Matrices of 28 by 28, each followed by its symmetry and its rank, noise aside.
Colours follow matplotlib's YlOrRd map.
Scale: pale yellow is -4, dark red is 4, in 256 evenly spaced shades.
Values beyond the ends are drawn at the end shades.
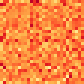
no symmetry, rank six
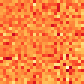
symmetric, rank five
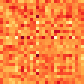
antisymmetric, rank four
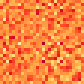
symmetric, rank six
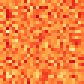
no symmetry, rank five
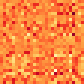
no symmetry, rank four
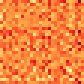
no symmetry, rank six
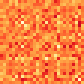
symmetric, rank four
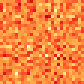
no symmetry, rank five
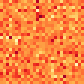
antisymmetric, rank six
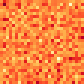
symmetric, rank six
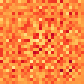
symmetric, rank four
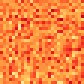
no symmetry, rank six
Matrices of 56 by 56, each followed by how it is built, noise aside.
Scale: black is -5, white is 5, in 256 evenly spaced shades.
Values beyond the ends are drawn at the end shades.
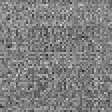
blocks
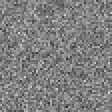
noise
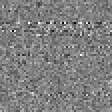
uneven rows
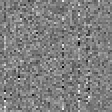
uneven columns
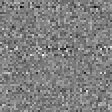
uneven rows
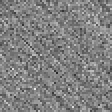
Toeplitz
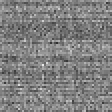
blocks
